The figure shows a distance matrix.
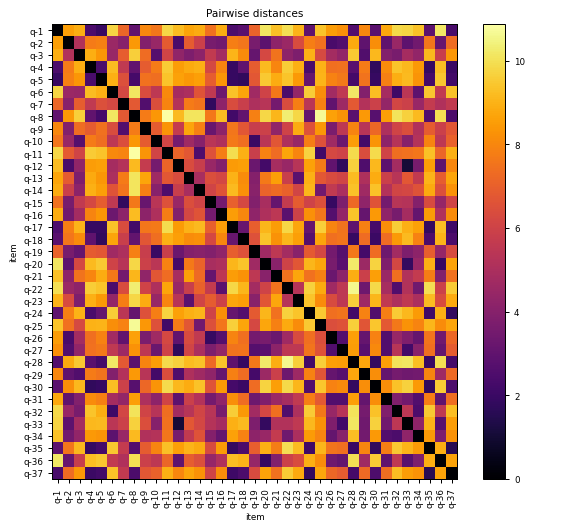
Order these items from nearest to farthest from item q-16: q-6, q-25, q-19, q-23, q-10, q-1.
q-6, q-19, q-10, q-23, q-25, q-1
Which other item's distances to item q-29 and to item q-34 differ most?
q-10
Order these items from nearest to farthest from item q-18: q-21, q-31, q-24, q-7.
q-24, q-7, q-31, q-21
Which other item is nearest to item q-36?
q-20
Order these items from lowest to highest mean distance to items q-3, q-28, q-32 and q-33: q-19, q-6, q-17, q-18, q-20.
q-19, q-6, q-20, q-18, q-17
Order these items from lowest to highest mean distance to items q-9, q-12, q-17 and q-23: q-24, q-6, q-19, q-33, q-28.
q-19, q-33, q-6, q-24, q-28
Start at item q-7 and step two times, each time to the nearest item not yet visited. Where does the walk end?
q-26
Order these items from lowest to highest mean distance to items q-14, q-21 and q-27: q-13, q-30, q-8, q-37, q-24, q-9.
q-9, q-13, q-37, q-24, q-30, q-8
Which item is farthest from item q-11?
q-8
